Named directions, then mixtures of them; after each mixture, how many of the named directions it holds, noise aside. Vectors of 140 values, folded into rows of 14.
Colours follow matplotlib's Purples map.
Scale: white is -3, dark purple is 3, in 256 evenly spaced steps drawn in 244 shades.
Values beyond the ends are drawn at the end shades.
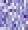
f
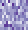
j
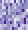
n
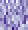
three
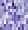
three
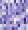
one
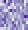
one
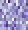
two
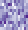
three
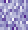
two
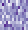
one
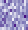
one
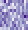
one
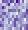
three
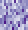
two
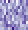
three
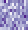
one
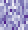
two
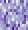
three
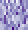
three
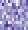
one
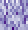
three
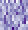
three
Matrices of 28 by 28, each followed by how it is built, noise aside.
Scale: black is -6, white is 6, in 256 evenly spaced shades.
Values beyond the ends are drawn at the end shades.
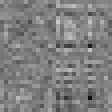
low rank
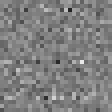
uneven rows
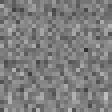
repeating columns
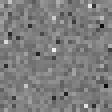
sparse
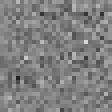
low rank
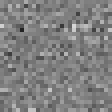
uneven rows
